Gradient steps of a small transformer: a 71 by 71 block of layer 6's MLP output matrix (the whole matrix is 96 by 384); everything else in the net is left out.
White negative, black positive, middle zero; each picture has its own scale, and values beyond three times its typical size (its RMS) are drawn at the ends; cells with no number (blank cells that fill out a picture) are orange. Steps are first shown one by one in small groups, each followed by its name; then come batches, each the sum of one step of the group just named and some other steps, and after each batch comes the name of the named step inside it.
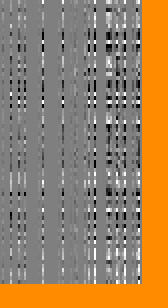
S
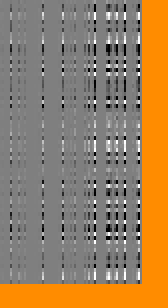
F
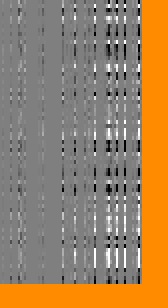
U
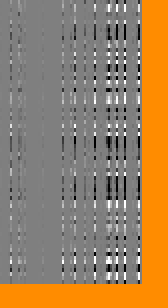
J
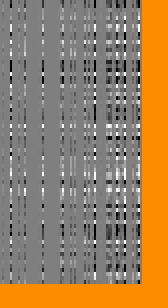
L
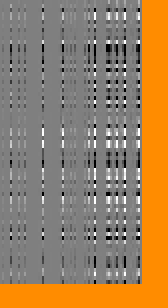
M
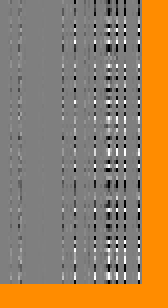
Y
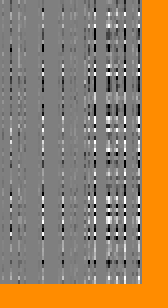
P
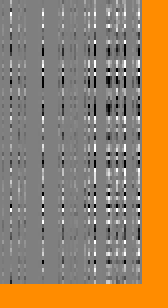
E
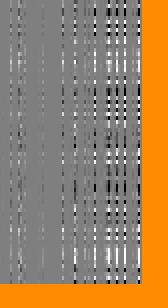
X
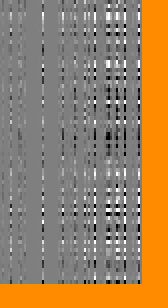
E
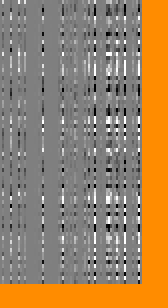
P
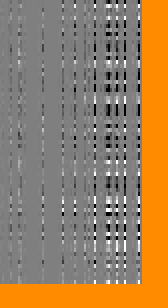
P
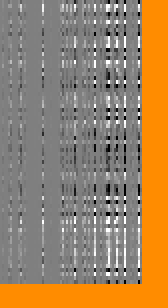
X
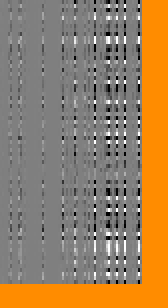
F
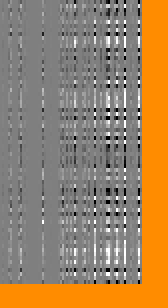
X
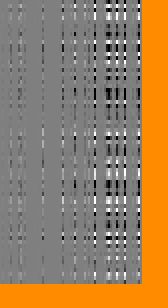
M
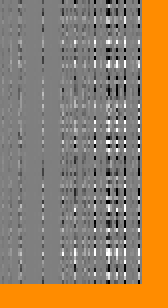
X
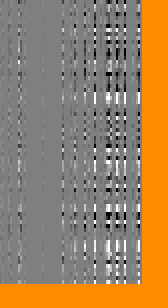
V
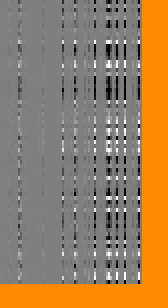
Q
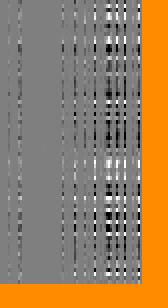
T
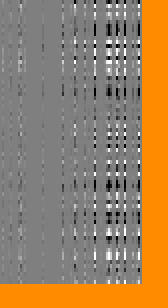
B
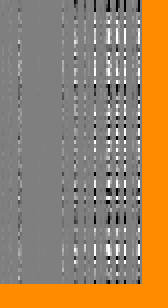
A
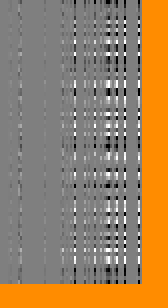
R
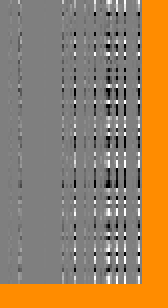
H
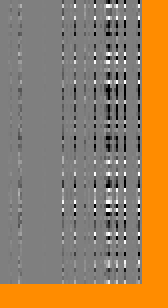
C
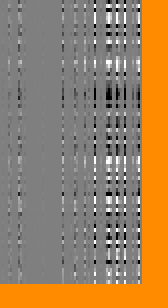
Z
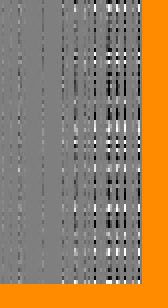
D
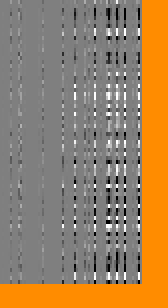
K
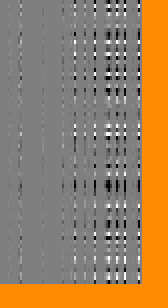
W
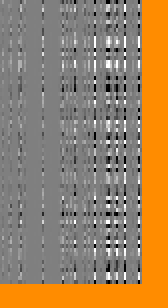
Q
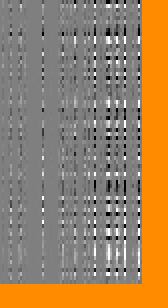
B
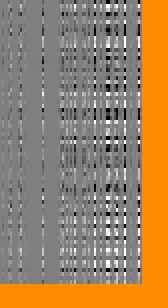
C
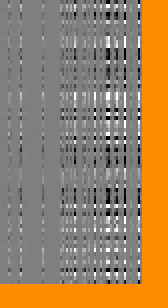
K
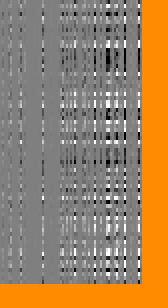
K
